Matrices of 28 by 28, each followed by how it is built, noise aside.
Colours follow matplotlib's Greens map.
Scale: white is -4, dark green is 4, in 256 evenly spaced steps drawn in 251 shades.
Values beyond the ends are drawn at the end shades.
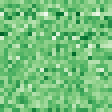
uneven rows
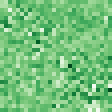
block diagonal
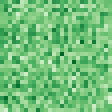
blocks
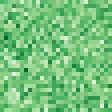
noise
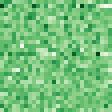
uneven rows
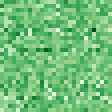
uneven rows
